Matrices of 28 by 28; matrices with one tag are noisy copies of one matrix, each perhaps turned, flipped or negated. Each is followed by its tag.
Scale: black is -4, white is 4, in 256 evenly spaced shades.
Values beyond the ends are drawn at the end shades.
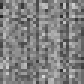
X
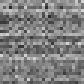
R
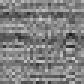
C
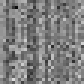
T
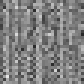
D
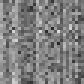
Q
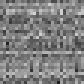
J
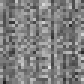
J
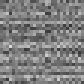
D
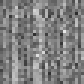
C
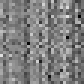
R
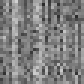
C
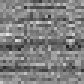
C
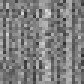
C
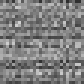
X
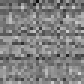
R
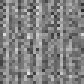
D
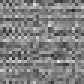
D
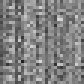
X
